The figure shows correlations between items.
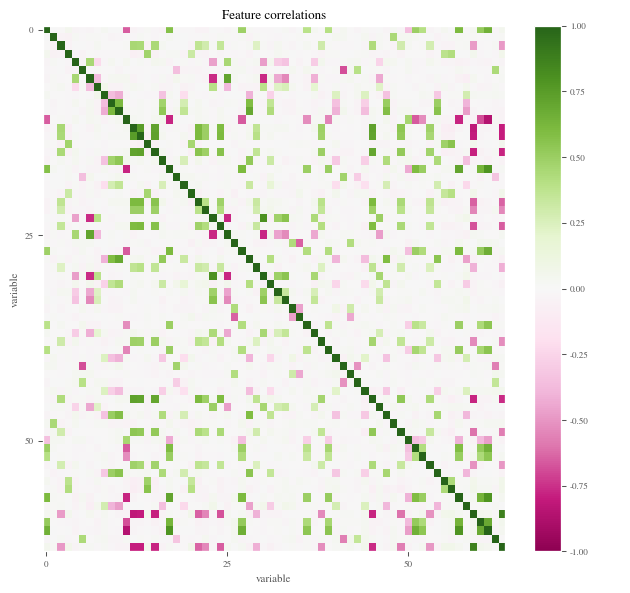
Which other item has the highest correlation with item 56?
14
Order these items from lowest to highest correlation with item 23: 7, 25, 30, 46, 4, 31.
25, 4, 31, 7, 46, 30
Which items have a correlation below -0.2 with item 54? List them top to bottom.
8, 40, 44, 58
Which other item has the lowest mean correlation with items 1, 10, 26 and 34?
35
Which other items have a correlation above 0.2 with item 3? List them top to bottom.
14, 20, 55, 56
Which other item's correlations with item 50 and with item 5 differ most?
41
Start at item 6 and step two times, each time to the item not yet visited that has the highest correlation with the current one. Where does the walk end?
4
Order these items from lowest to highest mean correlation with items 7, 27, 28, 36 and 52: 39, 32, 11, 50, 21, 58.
11, 50, 58, 21, 32, 39
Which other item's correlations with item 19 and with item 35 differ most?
26
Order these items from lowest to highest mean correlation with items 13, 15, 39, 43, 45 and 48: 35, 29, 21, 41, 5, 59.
59, 41, 35, 5, 29, 21
